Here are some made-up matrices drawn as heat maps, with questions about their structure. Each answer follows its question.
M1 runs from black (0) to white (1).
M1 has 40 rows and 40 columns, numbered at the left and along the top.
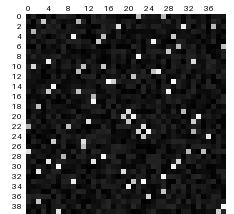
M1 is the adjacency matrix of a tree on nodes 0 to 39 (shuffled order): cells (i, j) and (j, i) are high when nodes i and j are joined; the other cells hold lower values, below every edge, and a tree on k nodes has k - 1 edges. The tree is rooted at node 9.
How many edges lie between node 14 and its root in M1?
7
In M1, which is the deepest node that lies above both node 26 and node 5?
11
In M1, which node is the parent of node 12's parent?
33
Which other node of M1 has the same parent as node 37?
18
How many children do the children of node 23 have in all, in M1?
3
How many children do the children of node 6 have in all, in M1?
1
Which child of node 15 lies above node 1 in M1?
10
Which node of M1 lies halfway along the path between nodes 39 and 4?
30
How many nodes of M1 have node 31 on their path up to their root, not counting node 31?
3
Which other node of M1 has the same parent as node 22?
24
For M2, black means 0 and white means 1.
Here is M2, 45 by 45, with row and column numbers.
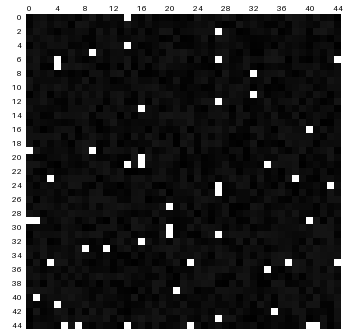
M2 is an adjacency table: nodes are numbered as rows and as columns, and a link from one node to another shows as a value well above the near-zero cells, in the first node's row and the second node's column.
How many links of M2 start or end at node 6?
3
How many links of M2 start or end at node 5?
2
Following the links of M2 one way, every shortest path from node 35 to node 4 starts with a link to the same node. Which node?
node 44
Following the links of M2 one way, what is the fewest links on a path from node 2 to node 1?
5
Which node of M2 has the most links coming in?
node 27
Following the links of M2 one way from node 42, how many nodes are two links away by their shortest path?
4
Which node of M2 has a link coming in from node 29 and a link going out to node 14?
node 0
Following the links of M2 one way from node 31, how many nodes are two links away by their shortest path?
1
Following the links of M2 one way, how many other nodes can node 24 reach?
6
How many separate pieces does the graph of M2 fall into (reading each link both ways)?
8
